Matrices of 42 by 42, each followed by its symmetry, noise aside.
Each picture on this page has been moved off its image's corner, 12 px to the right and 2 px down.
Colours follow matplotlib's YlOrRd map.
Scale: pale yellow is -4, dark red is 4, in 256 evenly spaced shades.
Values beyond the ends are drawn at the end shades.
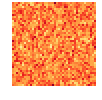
same after a half turn.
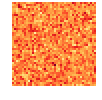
antisymmetric.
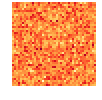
mirrored left to right.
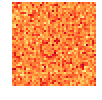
symmetric across the other diagonal.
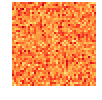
same after a half turn.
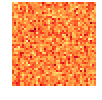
same after a half turn.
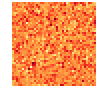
symmetric across the other diagonal.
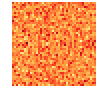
mirrored top to bottom.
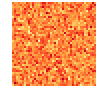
symmetric across the other diagonal.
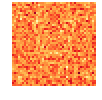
mirrored left to right.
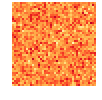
symmetric across the other diagonal.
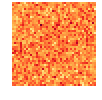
same after a half turn.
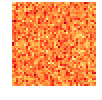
mirrored top to bottom.
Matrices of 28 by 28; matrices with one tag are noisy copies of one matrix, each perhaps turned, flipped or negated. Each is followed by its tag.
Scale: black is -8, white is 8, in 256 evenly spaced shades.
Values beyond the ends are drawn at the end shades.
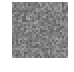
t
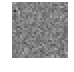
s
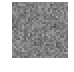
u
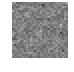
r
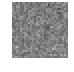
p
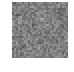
t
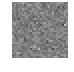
u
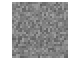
s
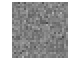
p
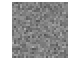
t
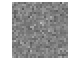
t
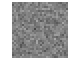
p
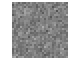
p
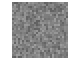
t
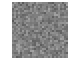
t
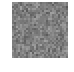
r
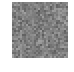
t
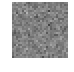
r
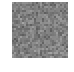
p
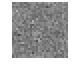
u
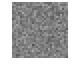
s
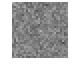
p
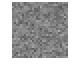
p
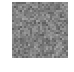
r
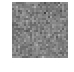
u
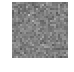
t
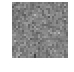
u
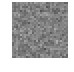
t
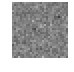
r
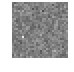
t
